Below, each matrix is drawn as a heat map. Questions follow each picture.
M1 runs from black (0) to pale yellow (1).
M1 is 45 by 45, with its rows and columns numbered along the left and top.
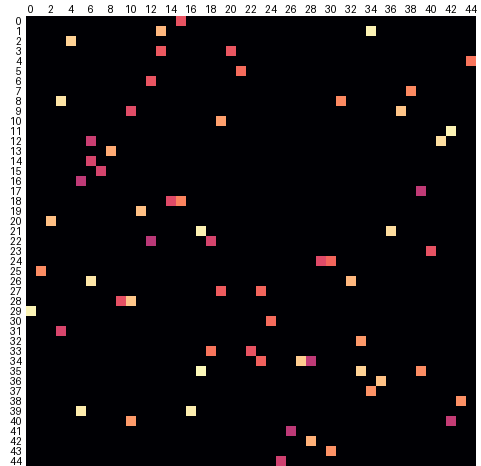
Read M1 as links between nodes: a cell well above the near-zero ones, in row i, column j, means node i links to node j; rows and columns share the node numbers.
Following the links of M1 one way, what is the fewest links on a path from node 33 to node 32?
5
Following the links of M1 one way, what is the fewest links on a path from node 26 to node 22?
3
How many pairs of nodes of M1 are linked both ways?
2
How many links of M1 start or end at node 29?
2
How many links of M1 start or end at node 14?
2
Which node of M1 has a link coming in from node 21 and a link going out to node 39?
node 17
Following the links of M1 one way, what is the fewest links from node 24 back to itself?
2
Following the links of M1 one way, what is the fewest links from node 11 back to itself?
5
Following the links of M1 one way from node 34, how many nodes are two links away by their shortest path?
4
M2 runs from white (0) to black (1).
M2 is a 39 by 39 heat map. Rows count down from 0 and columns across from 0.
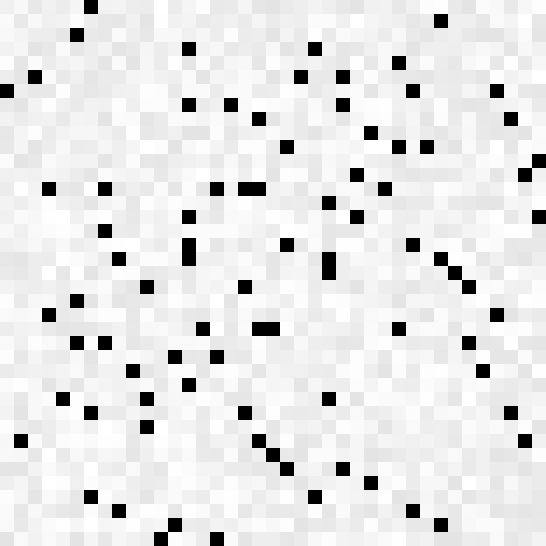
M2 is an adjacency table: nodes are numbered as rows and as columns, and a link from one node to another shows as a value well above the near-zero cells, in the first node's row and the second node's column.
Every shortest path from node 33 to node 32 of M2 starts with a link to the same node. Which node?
node 20
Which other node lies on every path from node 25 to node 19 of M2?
node 23
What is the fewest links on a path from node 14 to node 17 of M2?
4
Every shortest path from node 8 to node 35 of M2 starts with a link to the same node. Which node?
node 36
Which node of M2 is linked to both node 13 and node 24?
node 7
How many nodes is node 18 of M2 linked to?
4
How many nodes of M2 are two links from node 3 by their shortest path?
6
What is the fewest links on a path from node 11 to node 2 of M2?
7
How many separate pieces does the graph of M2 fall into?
2
